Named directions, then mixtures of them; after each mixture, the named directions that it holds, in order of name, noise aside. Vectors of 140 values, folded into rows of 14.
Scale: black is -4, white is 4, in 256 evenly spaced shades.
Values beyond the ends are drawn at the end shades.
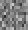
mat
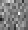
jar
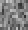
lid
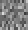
jar, lid, mat.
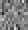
jar, lid, mat.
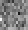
jar, mat.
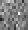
jar.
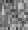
lid.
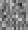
lid, mat.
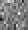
jar.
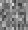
lid, mat.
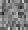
jar, lid.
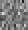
jar, lid, mat.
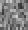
lid.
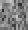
jar, lid, mat.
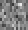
lid, mat.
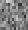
jar, lid, mat.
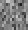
jar, lid, mat.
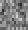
lid, mat.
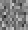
mat.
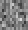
lid, mat.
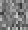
jar, lid, mat.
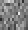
jar.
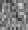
lid, mat.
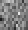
jar.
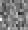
jar, lid, mat.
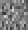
jar, lid, mat.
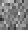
jar.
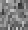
lid.
